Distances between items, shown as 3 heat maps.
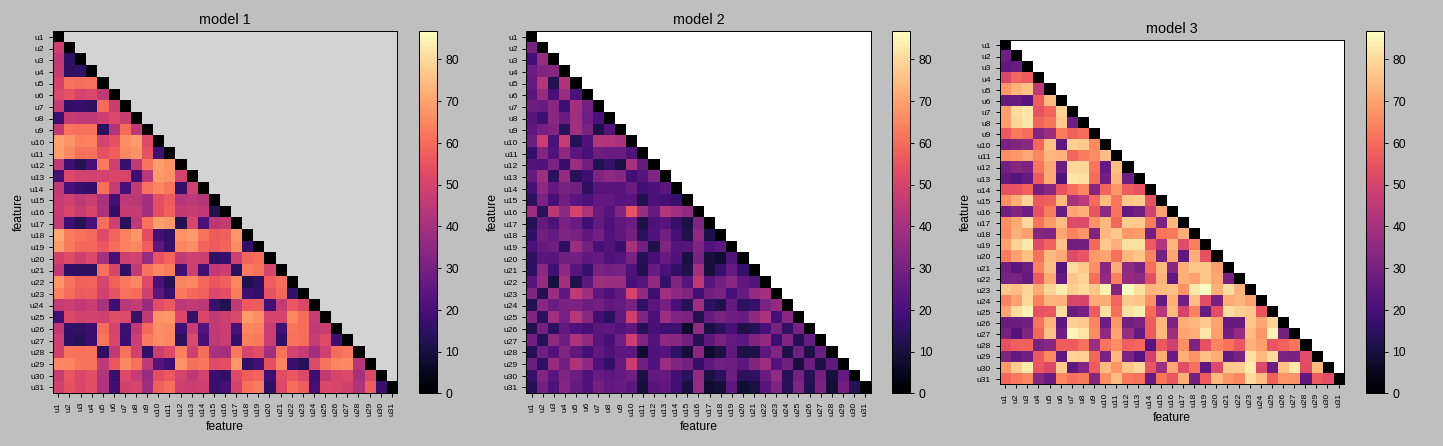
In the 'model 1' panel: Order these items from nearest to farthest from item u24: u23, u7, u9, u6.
u6, u9, u7, u23
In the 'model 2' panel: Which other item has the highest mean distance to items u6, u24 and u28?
u16
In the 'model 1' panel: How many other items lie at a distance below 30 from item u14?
9
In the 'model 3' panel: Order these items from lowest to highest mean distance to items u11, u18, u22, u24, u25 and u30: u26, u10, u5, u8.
u8, u5, u26, u10
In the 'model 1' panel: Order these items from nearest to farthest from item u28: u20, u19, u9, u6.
u9, u20, u6, u19
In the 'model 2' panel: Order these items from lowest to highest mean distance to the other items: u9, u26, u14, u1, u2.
u26, u1, u14, u9, u2
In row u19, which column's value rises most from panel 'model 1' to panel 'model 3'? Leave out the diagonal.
u23
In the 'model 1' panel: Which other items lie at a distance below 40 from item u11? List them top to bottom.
u10, u18, u19, u22, u23, u29
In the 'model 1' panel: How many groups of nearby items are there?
5
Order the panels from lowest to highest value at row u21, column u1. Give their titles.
model 2, model 3, model 1
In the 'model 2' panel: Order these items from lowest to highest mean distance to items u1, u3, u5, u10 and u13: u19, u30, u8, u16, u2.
u30, u19, u8, u2, u16
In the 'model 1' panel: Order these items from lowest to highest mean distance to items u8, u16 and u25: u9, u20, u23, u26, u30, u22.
u30, u20, u9, u26, u23, u22
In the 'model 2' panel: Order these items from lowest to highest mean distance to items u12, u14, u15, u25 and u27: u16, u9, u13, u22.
u9, u16, u13, u22
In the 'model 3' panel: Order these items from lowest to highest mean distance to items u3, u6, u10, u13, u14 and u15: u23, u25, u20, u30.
u20, u30, u25, u23
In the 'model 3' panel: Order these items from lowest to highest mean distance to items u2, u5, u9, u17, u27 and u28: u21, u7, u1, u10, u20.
u1, u21, u10, u20, u7
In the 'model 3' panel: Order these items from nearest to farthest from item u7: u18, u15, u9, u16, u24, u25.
u25, u15, u24, u9, u18, u16
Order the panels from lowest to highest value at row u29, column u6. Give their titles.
model 3, model 2, model 1
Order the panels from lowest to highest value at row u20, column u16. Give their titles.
model 1, model 2, model 3
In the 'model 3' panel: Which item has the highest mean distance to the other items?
u23
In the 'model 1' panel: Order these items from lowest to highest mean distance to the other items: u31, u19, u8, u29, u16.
u16, u31, u8, u29, u19
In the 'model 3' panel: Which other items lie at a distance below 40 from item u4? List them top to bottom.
u9, u14, u18, u28, u31
